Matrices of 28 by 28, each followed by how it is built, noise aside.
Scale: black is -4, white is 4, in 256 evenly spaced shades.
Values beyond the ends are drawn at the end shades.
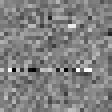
uneven rows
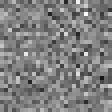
low rank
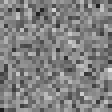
noise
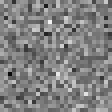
noise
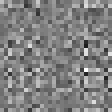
low rank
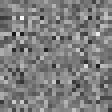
low rank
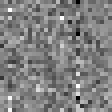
uneven columns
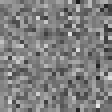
uneven columns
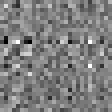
low rank
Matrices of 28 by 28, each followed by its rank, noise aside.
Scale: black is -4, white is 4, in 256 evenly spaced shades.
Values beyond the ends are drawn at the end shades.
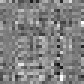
four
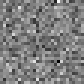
eight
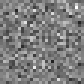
eight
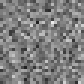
eight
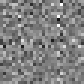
four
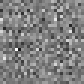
eight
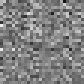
six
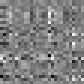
three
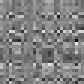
three
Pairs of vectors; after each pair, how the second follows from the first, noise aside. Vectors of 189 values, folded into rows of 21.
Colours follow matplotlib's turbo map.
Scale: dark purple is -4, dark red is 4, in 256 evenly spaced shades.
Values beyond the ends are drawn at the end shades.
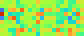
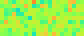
wrapped around, shrunk.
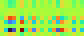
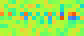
reversed, negated, partly zeroed.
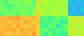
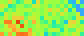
partly zeroed.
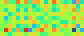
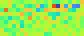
reversed, negated, partly zeroed.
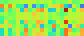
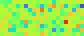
partly zeroed.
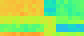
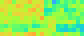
shrunk.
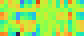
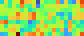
negated.
